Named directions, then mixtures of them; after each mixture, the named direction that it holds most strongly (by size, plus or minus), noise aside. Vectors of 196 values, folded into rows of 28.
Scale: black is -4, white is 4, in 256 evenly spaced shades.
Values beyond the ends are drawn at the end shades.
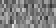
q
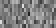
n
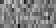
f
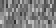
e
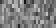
f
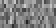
q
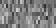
q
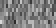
e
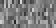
e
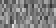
q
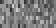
f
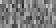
q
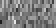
e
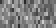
f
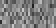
q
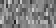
e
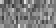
f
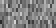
e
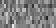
q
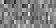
f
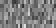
n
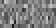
q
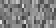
n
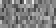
f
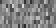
f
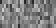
f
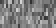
e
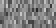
e
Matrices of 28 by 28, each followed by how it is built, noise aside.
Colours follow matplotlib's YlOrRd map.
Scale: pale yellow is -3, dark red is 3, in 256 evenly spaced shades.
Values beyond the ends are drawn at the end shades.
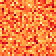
noise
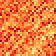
Hankel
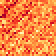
Hankel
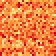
blocks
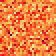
noise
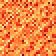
Hankel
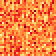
blocks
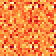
low rank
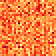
blocks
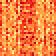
blocks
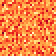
repeating rows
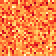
noise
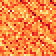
Toeplitz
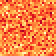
noise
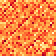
Hankel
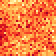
smooth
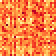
blocks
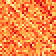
Toeplitz
